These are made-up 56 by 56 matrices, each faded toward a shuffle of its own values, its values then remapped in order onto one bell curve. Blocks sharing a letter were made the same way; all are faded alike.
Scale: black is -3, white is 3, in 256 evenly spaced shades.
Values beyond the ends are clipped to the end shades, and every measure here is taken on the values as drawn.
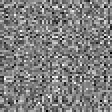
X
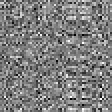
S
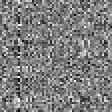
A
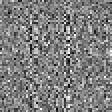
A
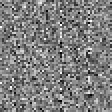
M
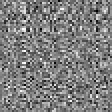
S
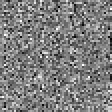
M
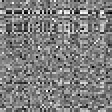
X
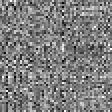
A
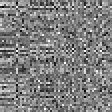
S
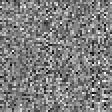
M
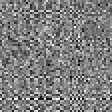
X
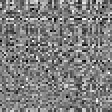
X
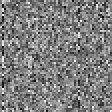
M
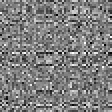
X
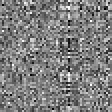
A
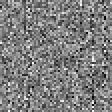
M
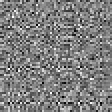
S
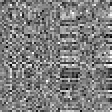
S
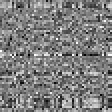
X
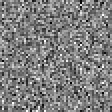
M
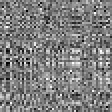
X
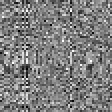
A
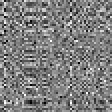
S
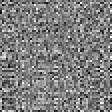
S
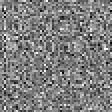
A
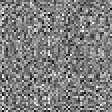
A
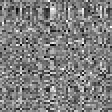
S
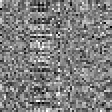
A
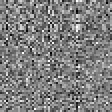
A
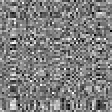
S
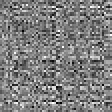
S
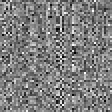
A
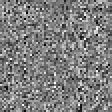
M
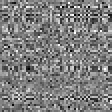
X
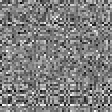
X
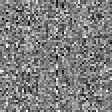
M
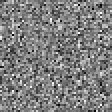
M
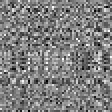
S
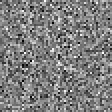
M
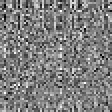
A
